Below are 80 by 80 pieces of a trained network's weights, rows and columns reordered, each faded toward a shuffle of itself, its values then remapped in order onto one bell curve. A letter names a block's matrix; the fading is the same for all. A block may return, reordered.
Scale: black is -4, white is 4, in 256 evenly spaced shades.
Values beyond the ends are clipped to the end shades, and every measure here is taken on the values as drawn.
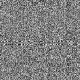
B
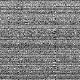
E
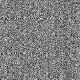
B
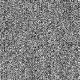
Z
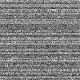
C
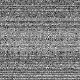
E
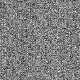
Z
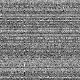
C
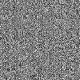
Z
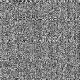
B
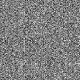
Z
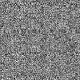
Z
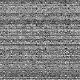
E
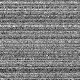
C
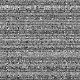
E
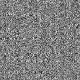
B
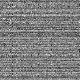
E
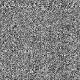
B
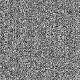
B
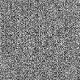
Z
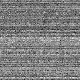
C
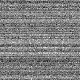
C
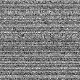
C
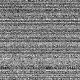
C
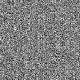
Z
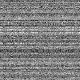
C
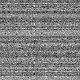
C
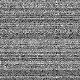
C
